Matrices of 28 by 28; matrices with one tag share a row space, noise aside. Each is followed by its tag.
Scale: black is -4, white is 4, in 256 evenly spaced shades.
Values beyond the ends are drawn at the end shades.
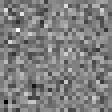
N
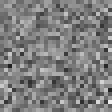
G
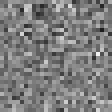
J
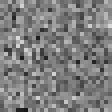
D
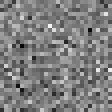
G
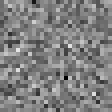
N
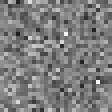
N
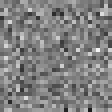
G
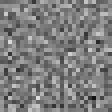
N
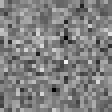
G
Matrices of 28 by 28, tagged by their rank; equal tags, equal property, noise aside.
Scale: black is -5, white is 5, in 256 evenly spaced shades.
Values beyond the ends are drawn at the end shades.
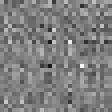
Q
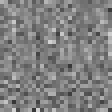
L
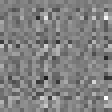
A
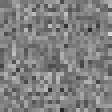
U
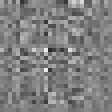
A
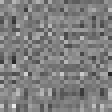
A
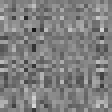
A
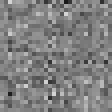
L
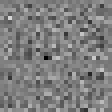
L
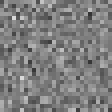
L
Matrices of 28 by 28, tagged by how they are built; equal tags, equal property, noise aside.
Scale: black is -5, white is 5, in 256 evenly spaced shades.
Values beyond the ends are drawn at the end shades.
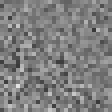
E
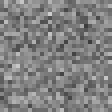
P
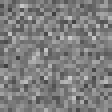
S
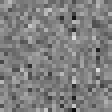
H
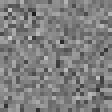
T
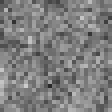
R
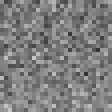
S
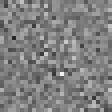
T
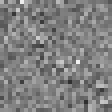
T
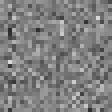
H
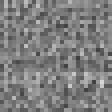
P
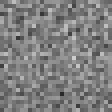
S
